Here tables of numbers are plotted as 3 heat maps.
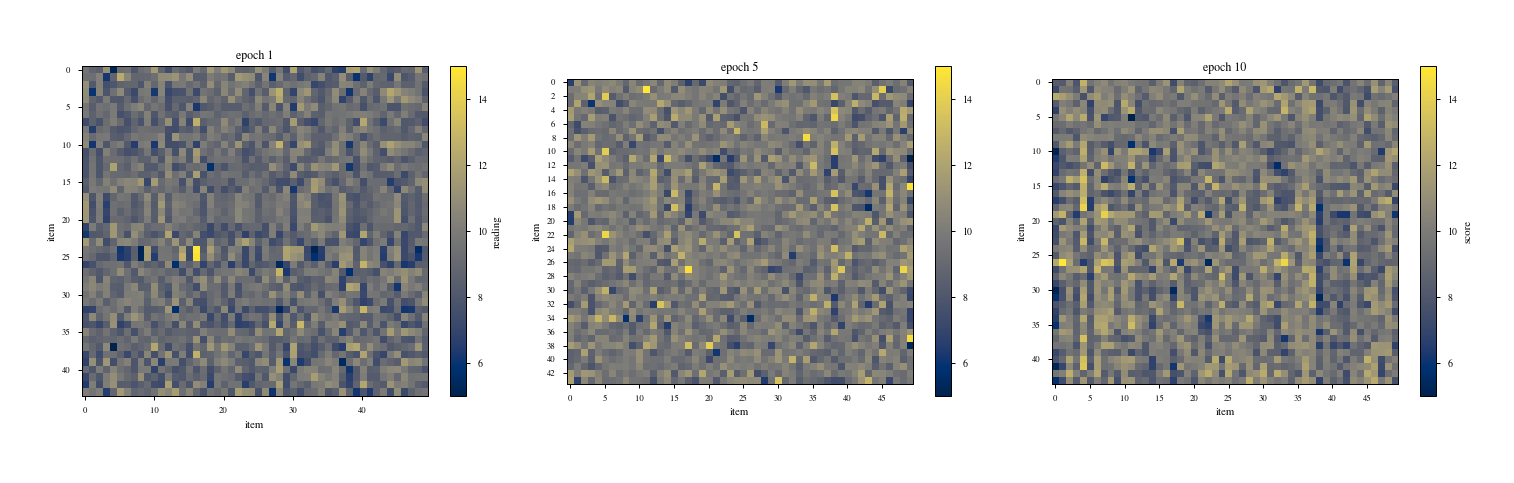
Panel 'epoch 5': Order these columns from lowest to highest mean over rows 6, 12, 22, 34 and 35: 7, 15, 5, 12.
15, 7, 12, 5
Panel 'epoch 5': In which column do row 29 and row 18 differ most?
43
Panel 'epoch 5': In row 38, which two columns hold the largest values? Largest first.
20, 17
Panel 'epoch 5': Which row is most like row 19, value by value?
0
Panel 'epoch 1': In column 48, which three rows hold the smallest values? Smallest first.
24, 25, 34
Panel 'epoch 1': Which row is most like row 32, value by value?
26
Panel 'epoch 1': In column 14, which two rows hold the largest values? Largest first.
25, 24
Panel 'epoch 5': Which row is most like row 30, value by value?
14
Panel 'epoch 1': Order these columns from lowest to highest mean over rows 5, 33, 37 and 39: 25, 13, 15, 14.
14, 15, 13, 25
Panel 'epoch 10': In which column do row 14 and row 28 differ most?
11
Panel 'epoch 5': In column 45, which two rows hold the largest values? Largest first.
1, 22
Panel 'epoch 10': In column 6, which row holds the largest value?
27
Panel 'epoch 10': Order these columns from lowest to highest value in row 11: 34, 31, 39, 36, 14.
14, 31, 34, 39, 36
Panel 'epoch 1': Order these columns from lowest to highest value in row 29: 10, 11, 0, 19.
11, 19, 0, 10
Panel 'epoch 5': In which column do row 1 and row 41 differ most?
11
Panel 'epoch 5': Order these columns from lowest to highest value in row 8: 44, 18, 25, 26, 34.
25, 26, 44, 18, 34
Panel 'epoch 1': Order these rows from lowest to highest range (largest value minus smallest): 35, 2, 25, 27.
2, 35, 27, 25
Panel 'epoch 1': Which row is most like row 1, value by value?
43
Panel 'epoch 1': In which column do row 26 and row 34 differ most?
31
